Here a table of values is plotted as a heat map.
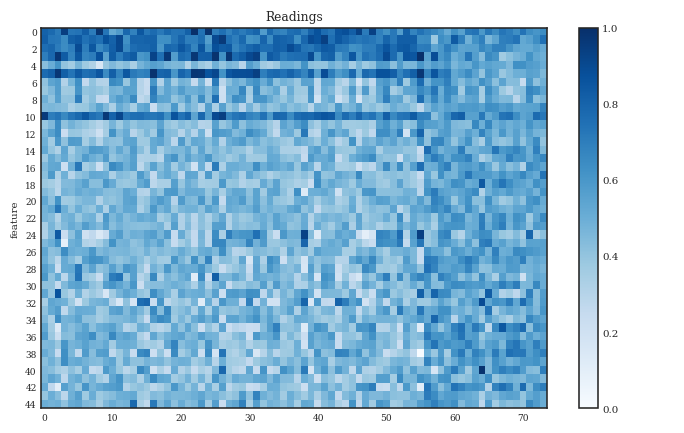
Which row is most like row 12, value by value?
25
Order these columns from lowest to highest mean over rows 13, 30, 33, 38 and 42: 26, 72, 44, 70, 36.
36, 44, 26, 70, 72
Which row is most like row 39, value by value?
26
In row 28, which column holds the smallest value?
38
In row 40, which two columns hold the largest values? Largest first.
64, 26
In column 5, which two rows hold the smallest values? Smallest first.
32, 38
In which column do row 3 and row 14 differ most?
55
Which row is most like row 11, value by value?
4
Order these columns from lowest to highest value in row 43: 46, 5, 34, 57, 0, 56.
46, 0, 34, 5, 57, 56
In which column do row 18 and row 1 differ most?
39
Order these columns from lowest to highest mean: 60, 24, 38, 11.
24, 38, 11, 60
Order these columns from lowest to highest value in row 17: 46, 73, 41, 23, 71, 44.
23, 41, 44, 71, 46, 73
